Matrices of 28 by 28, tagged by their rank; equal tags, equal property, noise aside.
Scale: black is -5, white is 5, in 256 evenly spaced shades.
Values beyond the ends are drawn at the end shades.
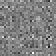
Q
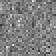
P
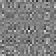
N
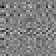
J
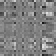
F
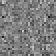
P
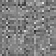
N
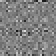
J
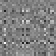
F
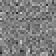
Q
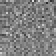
P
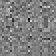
Q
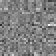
N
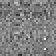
Q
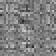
N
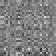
J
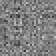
Q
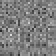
Q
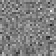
Q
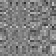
J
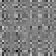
F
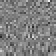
N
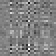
F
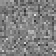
P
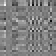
F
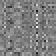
J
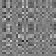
F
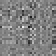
J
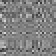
J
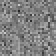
P
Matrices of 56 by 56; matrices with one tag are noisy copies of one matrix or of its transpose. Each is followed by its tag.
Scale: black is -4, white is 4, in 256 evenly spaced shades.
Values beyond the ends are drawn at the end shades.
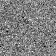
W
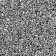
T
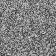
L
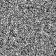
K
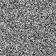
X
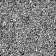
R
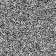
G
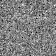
R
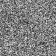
W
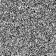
T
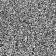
W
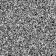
K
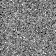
R
